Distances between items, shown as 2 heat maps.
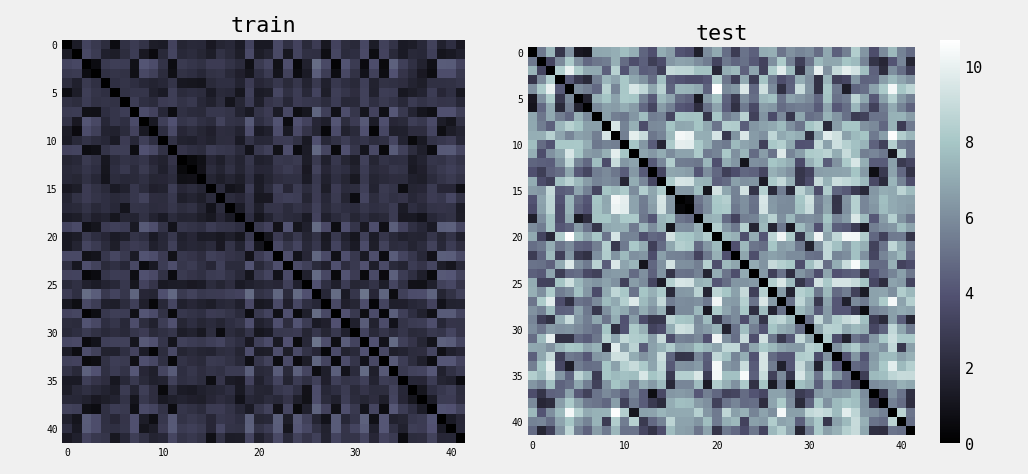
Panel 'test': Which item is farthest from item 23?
35
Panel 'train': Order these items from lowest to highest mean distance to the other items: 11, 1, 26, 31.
1, 11, 31, 26
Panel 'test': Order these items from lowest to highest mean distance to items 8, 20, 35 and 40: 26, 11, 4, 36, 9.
36, 26, 11, 4, 9
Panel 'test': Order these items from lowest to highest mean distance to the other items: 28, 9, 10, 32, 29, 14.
28, 29, 14, 10, 32, 9
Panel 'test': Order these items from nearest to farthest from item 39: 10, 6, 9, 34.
6, 10, 34, 9
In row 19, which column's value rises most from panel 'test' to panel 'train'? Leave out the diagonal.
26
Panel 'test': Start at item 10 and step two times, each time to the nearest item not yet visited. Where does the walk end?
25
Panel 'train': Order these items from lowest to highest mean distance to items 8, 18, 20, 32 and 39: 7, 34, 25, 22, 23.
23, 34, 25, 7, 22
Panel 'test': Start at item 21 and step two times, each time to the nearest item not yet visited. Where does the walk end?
9
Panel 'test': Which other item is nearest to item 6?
0
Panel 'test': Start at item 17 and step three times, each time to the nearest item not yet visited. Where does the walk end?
3
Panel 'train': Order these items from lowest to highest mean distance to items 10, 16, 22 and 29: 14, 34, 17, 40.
14, 17, 34, 40
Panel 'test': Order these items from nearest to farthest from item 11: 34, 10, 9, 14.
14, 10, 34, 9
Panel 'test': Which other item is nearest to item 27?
34
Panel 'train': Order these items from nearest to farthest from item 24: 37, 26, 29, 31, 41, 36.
31, 37, 36, 41, 29, 26
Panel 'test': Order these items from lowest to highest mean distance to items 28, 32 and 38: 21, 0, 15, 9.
15, 0, 21, 9
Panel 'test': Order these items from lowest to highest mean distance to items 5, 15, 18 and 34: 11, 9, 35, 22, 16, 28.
22, 28, 16, 35, 9, 11
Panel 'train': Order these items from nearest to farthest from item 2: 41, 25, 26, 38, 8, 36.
38, 25, 36, 41, 8, 26
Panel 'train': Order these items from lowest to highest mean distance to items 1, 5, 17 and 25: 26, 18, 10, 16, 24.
18, 10, 16, 24, 26
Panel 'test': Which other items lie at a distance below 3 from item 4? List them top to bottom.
27, 31, 34
